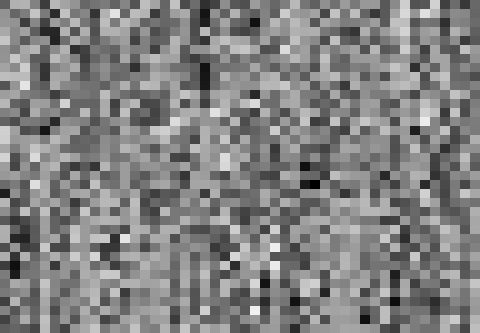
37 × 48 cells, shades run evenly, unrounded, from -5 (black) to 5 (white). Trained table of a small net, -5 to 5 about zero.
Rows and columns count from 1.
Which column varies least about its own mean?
38
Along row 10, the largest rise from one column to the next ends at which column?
36
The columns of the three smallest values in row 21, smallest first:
32, 31, 43
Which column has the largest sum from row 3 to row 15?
41
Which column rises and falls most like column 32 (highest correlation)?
9
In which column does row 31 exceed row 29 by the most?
11
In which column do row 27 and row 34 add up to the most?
10
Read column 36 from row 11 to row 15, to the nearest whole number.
-2 0 -1 1 2
